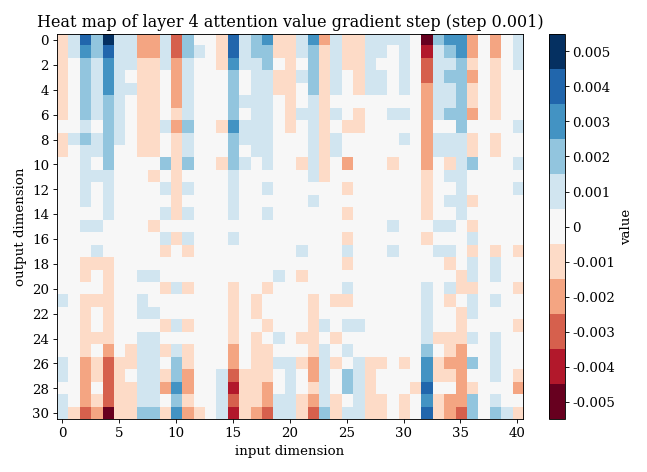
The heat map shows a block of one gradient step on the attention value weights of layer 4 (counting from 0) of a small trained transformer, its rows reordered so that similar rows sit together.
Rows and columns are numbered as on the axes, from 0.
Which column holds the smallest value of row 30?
4
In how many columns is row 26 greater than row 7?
13
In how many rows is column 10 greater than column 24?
10
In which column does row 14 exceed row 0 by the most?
32
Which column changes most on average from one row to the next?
36
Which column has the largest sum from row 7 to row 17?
15
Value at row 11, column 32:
-0.001
